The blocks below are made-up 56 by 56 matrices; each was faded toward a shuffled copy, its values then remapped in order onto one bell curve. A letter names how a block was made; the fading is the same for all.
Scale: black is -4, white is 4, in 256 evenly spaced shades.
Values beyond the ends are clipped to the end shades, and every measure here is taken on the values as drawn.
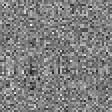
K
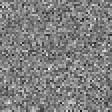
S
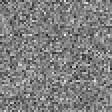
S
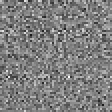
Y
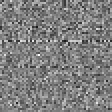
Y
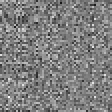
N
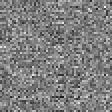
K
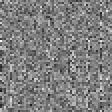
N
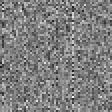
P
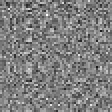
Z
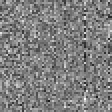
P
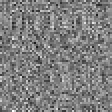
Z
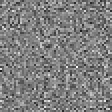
Z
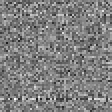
Y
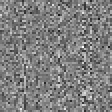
P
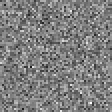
S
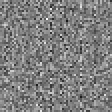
P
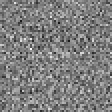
K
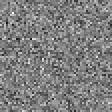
S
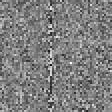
P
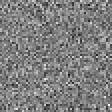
K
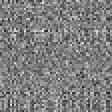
Y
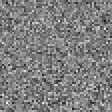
S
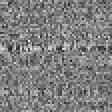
Y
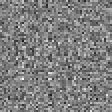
K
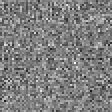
Y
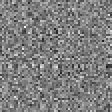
K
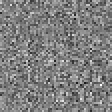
K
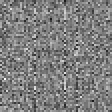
N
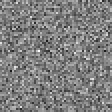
S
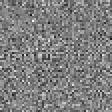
Z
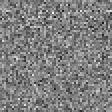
S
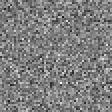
S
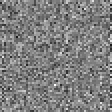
N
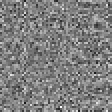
Z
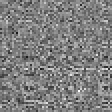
Y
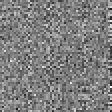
N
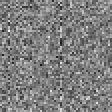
N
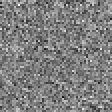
S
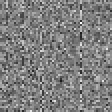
N
